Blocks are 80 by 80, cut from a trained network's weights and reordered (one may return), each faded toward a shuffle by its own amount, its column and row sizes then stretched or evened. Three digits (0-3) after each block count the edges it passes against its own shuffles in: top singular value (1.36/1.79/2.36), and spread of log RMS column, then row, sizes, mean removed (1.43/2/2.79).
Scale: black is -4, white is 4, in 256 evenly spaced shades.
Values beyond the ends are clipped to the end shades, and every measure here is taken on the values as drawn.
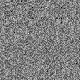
2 0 0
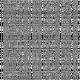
3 3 0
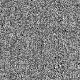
1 1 0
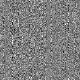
0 3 0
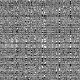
3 3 0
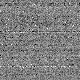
1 0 2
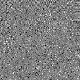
2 1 0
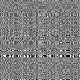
3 0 3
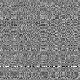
3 0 3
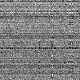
3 2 2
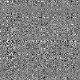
0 3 3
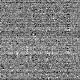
2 2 0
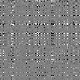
3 3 3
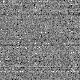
1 1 1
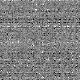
2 2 2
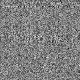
1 0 2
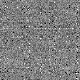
0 2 1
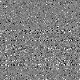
2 1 2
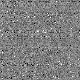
0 1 2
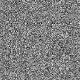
1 2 1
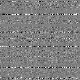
2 1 3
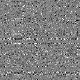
2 1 2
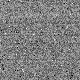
0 0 0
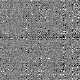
1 3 2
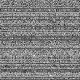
3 0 0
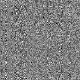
0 3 2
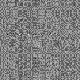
3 0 0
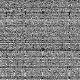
3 2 1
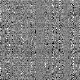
1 3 0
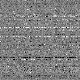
2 1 3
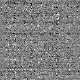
1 3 0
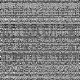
3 2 1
